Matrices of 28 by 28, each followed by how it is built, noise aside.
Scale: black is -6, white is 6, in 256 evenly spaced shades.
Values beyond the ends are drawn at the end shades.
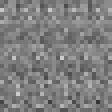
repeating columns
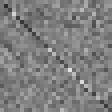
diagonal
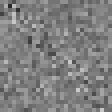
banded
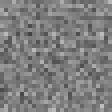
repeating columns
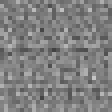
repeating columns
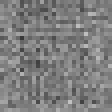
blocks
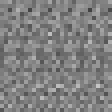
repeating columns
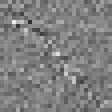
banded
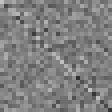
diagonal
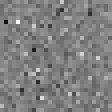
sparse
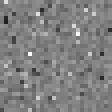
sparse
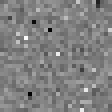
sparse
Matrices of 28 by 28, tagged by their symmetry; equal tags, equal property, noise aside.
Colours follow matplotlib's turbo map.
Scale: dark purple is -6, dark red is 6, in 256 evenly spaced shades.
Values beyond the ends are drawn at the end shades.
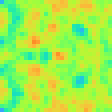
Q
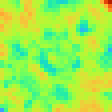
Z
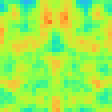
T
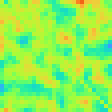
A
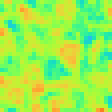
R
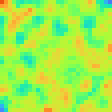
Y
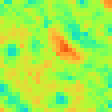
Z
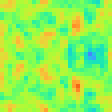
Q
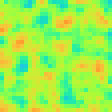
R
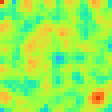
Y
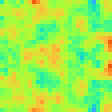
Q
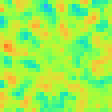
R
